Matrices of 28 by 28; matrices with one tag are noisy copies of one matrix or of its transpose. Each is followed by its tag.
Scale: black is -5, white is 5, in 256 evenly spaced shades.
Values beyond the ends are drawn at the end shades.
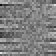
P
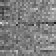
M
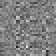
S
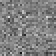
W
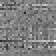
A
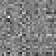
W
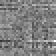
A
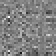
W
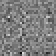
W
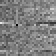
M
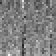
M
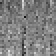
M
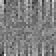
P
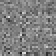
W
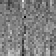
M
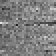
M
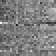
M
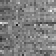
M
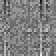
A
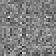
W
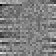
P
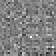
W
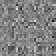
W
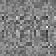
S
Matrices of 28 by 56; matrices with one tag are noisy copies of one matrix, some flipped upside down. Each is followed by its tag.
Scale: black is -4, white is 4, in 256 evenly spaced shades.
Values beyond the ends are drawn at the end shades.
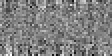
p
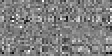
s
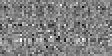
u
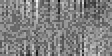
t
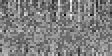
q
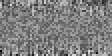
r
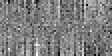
t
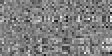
s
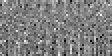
q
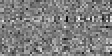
s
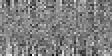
p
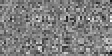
s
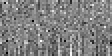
q
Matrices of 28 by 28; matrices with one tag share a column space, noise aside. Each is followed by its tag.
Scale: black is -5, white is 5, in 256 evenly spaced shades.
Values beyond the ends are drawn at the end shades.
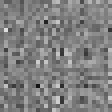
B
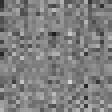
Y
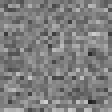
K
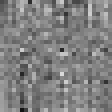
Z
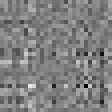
B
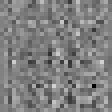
B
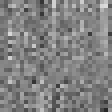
Y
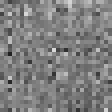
Z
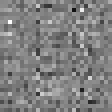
K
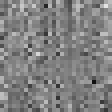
Y
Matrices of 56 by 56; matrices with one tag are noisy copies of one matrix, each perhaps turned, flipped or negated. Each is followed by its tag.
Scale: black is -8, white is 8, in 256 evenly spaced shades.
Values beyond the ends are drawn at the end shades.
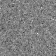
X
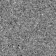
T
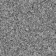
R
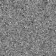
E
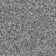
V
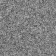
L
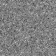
V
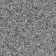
L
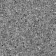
L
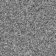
X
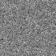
V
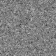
V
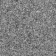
L
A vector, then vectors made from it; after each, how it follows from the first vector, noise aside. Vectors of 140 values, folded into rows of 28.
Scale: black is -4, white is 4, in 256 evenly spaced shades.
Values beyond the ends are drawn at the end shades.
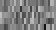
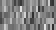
negated.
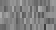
shrunk.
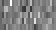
reversed, negated, partly zeroed.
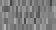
reversed, shrunk.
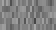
reversed, shrunk.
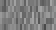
shrunk.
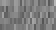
wrapped around, negated, shrunk.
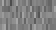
reversed, shrunk.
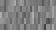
shrunk.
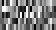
reversed, negated, scaled up.
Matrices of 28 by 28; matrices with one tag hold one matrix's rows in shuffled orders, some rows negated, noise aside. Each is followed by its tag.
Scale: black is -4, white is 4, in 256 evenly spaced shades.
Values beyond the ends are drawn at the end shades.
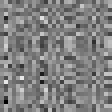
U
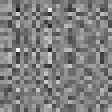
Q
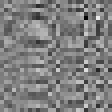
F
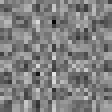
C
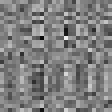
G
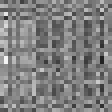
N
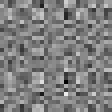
G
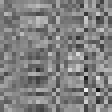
F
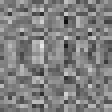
G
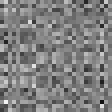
N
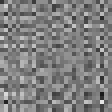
N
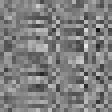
F
